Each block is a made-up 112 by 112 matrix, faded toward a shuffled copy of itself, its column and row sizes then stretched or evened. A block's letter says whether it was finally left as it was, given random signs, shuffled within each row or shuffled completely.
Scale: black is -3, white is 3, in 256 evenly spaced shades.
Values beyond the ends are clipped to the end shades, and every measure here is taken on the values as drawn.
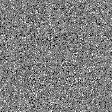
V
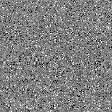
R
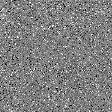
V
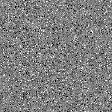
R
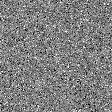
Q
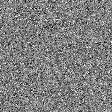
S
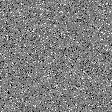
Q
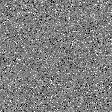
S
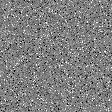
Q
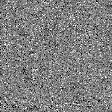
R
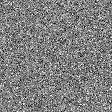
Q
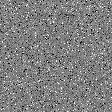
Q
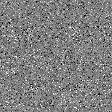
S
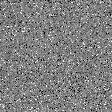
S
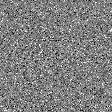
S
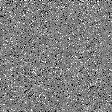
R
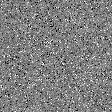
Q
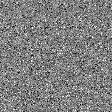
S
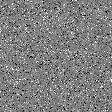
Q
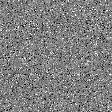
S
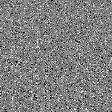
R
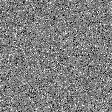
Q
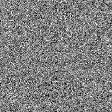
R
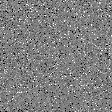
V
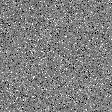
Q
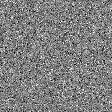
Q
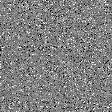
V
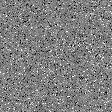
Q
